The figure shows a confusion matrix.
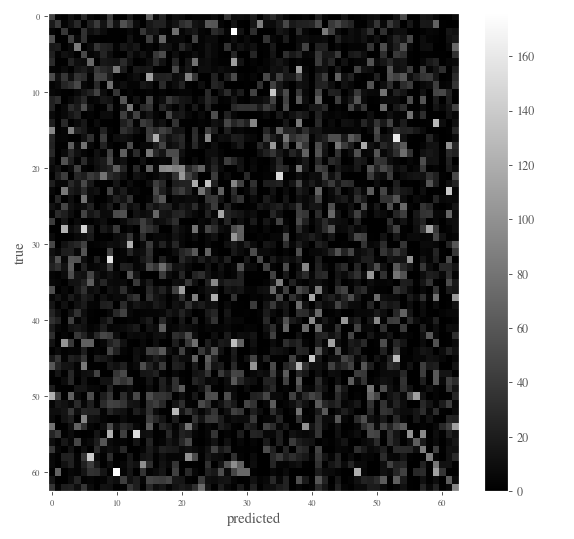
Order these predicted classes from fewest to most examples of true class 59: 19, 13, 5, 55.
55, 13, 5, 19
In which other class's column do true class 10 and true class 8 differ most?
34
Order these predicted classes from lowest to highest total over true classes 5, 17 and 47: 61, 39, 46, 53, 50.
50, 46, 39, 53, 61
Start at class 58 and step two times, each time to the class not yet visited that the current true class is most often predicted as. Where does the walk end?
28
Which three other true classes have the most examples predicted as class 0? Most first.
50, 15, 54
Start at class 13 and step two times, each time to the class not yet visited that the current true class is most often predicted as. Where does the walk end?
9
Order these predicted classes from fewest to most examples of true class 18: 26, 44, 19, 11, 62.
26, 62, 44, 19, 11
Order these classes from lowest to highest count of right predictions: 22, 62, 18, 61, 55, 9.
18, 61, 9, 62, 55, 22
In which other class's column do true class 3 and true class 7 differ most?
38
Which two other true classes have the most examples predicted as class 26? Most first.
23, 60
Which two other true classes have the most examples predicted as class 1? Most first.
60, 32
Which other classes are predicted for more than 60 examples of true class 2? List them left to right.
19, 28, 42
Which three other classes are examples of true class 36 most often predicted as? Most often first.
20, 41, 34
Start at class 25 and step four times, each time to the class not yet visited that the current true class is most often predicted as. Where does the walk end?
61
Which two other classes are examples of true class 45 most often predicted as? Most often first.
40, 53
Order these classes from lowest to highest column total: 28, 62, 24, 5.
62, 24, 28, 5
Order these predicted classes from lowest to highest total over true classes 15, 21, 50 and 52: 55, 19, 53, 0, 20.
53, 55, 20, 19, 0
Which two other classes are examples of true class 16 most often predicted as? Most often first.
53, 24
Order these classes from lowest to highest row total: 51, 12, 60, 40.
40, 12, 51, 60
